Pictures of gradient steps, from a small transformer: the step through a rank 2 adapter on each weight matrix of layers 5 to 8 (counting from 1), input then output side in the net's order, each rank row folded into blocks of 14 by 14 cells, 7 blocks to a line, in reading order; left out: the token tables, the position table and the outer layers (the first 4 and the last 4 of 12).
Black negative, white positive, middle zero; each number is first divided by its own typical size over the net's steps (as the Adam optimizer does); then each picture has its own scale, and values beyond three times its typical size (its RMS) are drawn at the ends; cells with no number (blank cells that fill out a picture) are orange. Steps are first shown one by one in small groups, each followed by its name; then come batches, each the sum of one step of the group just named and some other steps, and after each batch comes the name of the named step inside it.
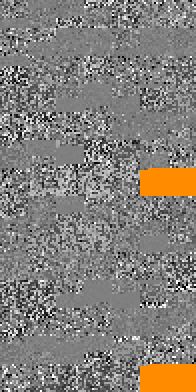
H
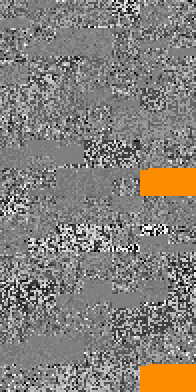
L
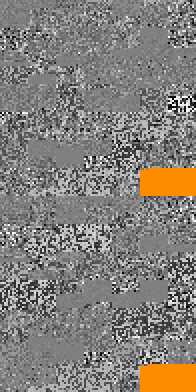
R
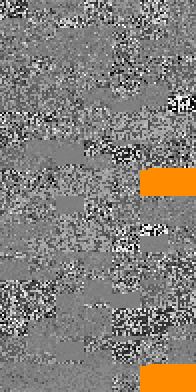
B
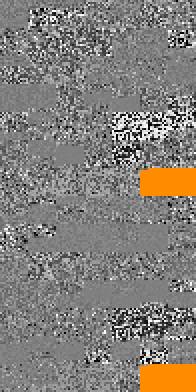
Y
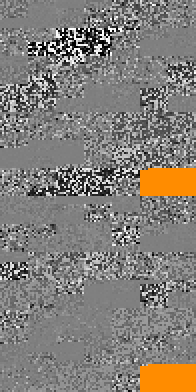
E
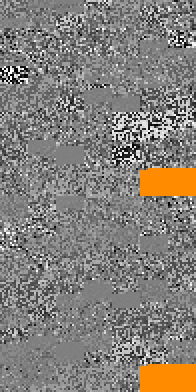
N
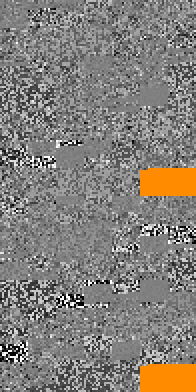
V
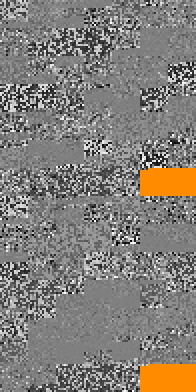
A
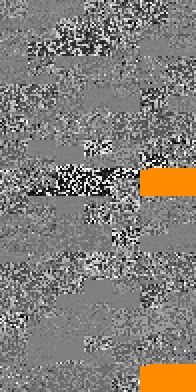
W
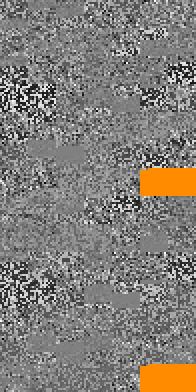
B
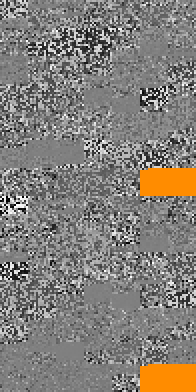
A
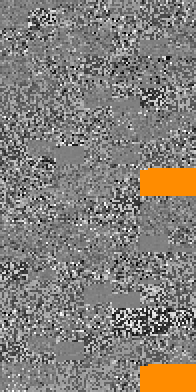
E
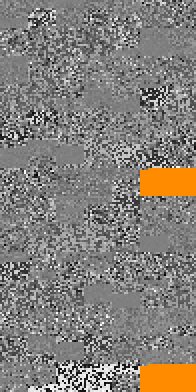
E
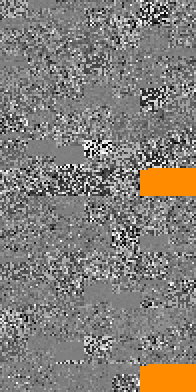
W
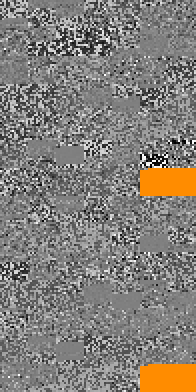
W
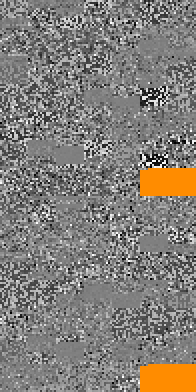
W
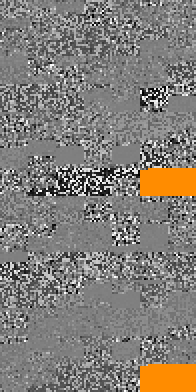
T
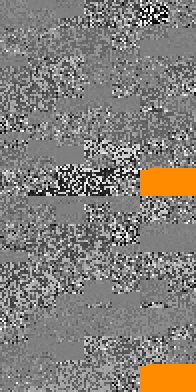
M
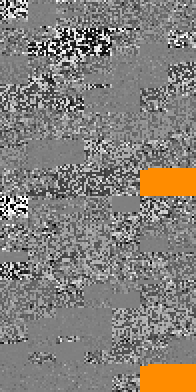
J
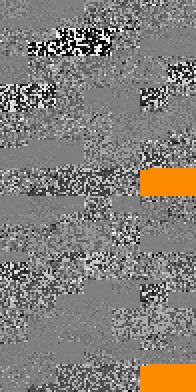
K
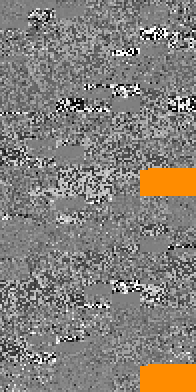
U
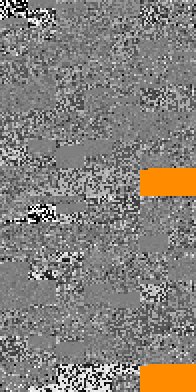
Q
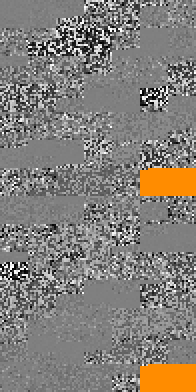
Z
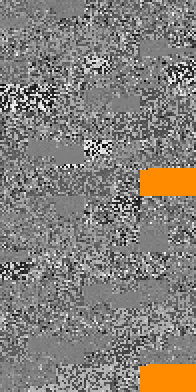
M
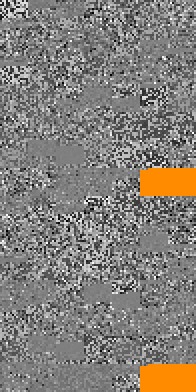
K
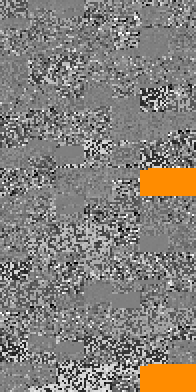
Z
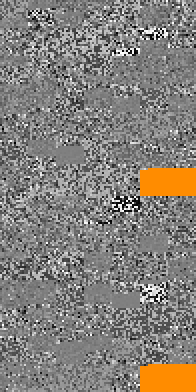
U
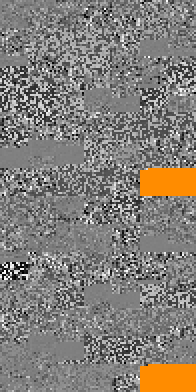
M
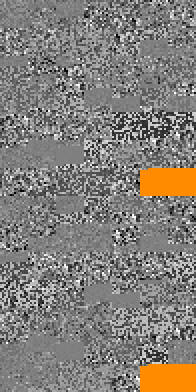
M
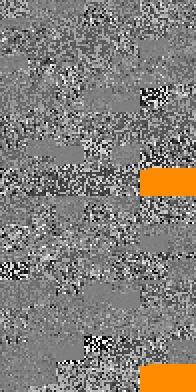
T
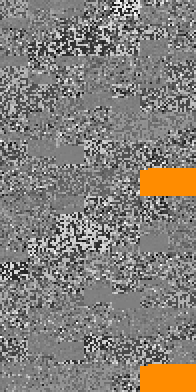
K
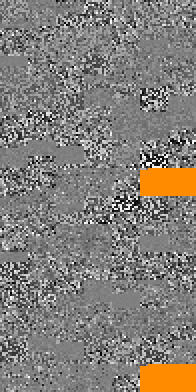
T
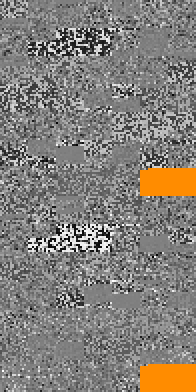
K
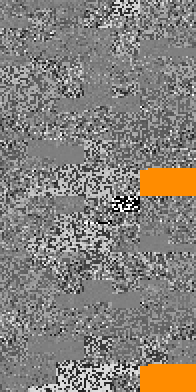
Q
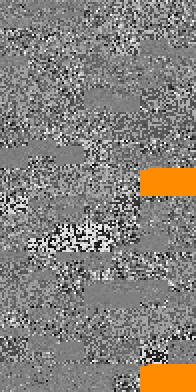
J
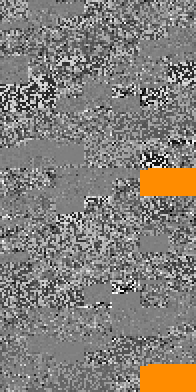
Z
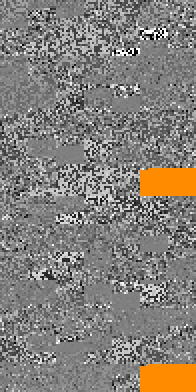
U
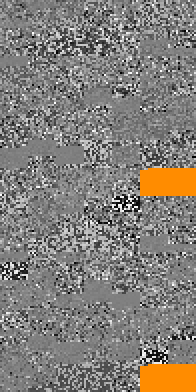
K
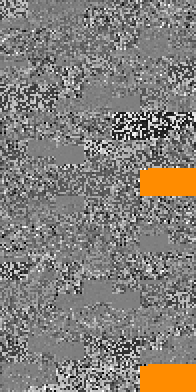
M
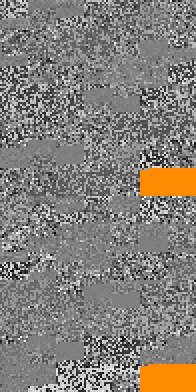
J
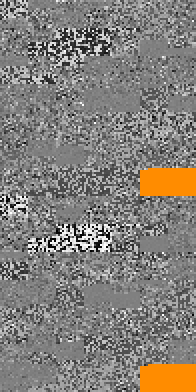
J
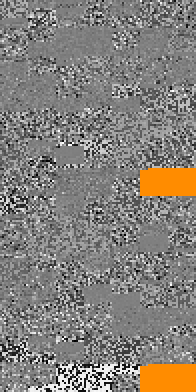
M
